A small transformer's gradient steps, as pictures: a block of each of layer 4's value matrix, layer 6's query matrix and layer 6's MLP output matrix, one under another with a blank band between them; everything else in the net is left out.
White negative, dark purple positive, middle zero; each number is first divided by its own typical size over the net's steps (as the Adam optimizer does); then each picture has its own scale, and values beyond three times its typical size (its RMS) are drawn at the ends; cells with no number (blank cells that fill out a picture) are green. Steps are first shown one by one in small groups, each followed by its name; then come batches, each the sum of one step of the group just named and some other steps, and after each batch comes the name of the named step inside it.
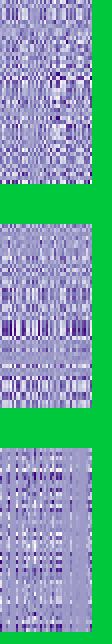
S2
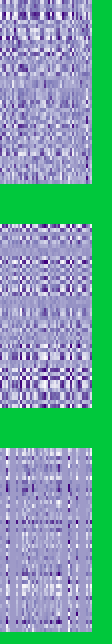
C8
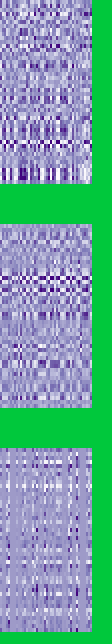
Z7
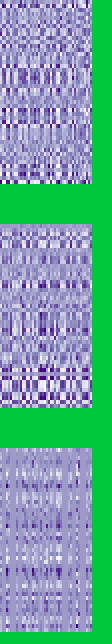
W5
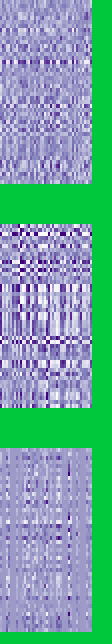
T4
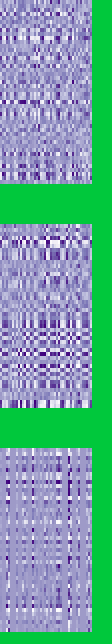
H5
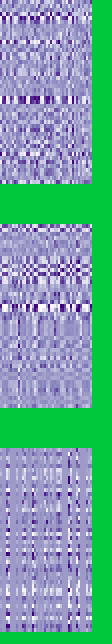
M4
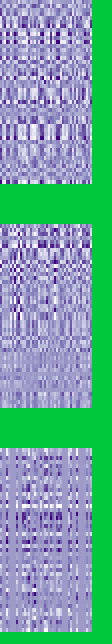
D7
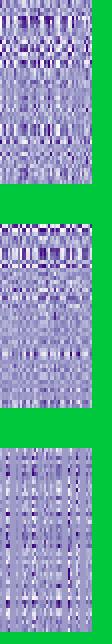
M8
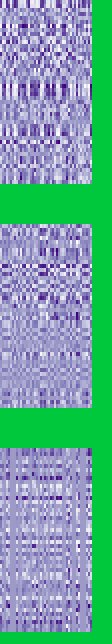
M8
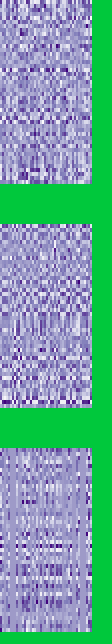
Z7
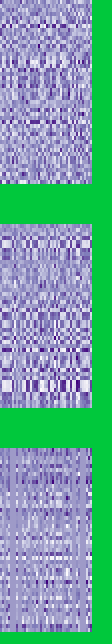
W5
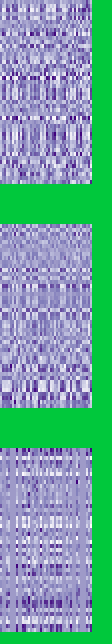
W5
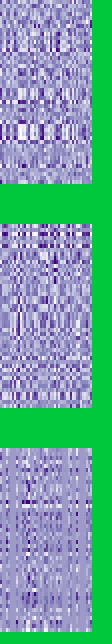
D7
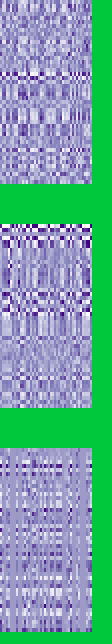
M8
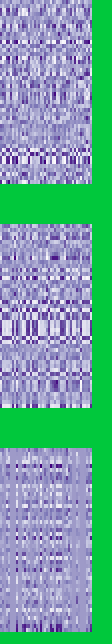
D7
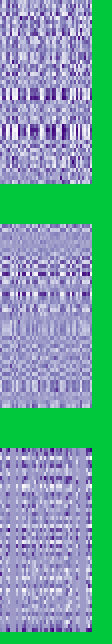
M4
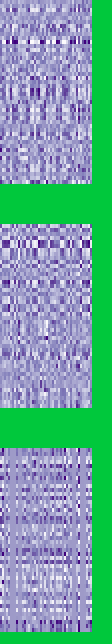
D7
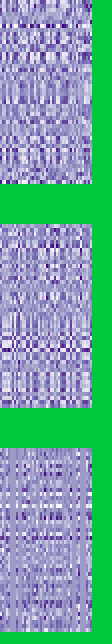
D7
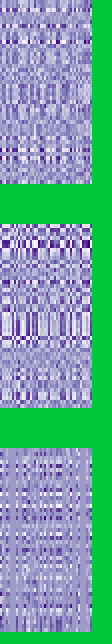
D7
